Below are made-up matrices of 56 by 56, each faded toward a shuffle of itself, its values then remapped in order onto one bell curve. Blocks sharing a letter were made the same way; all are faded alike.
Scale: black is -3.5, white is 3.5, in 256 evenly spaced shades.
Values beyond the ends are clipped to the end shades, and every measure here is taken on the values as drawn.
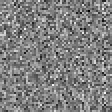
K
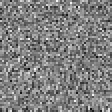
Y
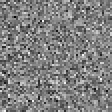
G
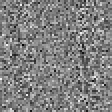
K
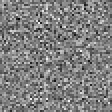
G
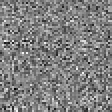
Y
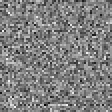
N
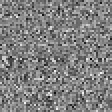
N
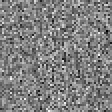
K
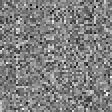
G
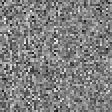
K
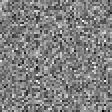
G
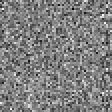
K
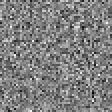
Y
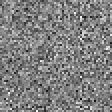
G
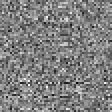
Y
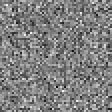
Y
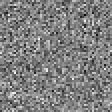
K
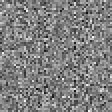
K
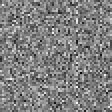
G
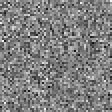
G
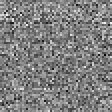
Y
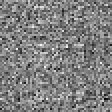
Y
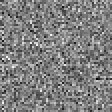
K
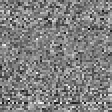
N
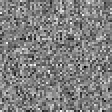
Y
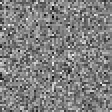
K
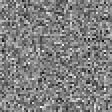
K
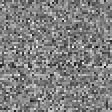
N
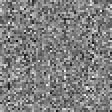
K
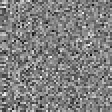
G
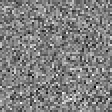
Y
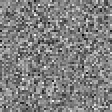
G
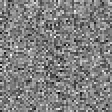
G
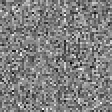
K
